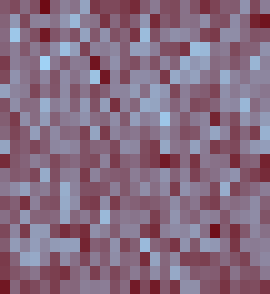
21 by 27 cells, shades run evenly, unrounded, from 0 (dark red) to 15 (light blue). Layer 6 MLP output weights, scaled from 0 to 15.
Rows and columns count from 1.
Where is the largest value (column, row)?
5, 5
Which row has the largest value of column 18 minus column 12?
20
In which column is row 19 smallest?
15
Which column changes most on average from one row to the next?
10
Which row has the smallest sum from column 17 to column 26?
12
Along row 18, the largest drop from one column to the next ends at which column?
9
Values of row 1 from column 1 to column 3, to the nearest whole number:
6 5 7
